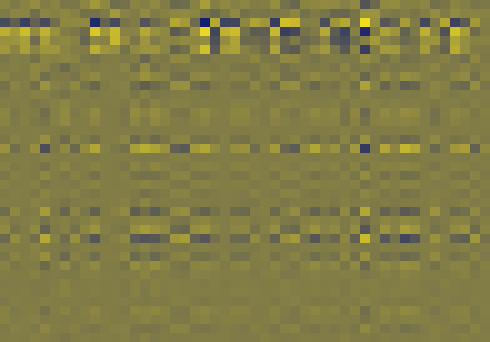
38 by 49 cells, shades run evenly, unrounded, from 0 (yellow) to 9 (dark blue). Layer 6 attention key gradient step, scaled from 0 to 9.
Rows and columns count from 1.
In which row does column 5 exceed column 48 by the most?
3
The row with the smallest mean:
4
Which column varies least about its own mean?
49
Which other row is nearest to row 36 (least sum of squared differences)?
21
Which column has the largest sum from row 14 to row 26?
37
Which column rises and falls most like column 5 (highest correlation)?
2
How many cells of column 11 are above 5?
1
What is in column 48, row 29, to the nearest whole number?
4
